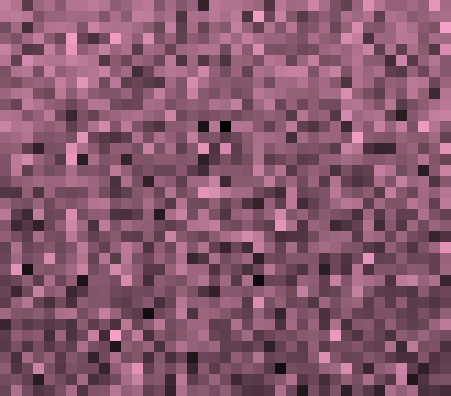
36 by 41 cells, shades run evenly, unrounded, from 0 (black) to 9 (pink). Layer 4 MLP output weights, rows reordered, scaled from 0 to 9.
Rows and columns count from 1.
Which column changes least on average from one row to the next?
29
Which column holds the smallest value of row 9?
40
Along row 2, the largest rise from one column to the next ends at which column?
24
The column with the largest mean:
7
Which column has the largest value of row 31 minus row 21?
31
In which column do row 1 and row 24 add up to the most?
34
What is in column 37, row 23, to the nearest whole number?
4
